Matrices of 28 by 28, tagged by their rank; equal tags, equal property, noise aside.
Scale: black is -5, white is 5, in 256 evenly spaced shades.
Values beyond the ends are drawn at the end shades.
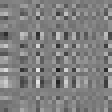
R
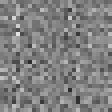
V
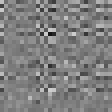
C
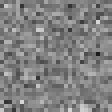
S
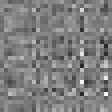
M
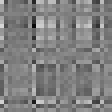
R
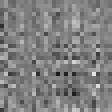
M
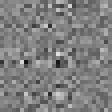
V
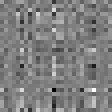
C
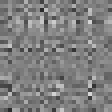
M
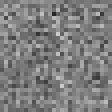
S
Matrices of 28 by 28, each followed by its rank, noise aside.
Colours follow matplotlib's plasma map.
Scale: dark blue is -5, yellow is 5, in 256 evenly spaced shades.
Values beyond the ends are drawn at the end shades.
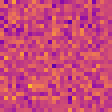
six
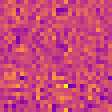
six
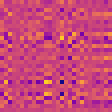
two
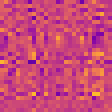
three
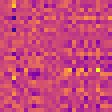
three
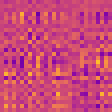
three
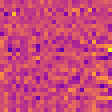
five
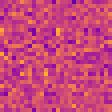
six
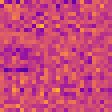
five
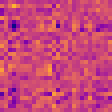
four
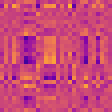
two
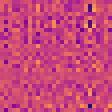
four
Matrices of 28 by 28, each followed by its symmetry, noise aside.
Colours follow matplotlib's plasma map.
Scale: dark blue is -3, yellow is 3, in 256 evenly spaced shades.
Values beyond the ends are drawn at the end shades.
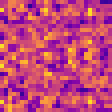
mirrored top to bottom.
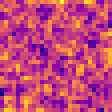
no symmetry.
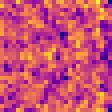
mirrored top to bottom.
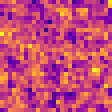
antisymmetric.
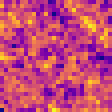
symmetric across the other diagonal.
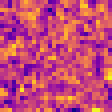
antisymmetric.
